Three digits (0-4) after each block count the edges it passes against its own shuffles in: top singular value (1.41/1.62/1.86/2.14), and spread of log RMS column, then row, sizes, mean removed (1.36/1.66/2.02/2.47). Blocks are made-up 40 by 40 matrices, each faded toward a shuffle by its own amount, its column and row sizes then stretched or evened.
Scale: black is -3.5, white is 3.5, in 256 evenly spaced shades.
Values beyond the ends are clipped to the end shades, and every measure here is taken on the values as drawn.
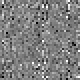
2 3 1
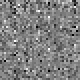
0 2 2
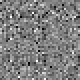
2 1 0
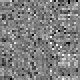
3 3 0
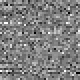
2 0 2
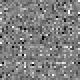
1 2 3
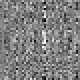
3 4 1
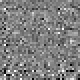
3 2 3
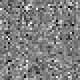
0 3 3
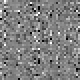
1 4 0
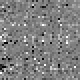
0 2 2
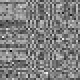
4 0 0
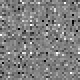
1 3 1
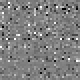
0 2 3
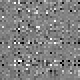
3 3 3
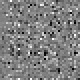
2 3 1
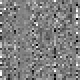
0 4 0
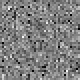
1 0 1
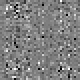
0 4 1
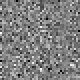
2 2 0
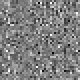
1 2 1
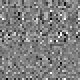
3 2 3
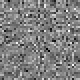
3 0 1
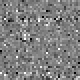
0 2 3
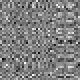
4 0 2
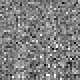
2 0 1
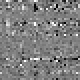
1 2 4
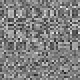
4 0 3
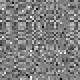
4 0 0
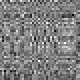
4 1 2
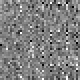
3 3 1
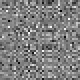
4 2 0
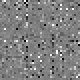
1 2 2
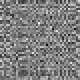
4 1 0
